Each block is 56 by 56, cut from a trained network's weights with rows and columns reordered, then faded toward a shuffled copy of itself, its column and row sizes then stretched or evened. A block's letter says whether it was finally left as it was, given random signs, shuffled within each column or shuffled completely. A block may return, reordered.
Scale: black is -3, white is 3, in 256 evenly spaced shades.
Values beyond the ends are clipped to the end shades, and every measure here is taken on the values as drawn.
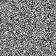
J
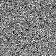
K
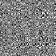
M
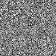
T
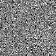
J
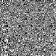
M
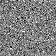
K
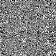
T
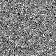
K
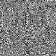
M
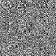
M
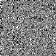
T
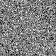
K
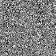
T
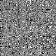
T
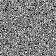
K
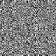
M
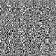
M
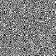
M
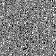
J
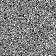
K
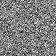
K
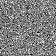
K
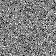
K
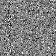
J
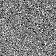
K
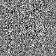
T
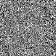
J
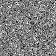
K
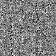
J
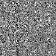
T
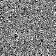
J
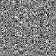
M
